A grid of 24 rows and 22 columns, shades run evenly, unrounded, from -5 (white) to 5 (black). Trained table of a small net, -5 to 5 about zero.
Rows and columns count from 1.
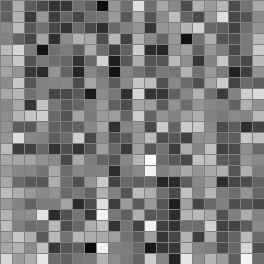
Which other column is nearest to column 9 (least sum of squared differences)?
1
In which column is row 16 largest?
10
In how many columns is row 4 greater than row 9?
11
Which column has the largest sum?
20
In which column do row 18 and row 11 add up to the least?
12
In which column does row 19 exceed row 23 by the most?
21
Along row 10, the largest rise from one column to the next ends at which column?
3
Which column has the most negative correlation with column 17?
6
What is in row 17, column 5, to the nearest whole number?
-2
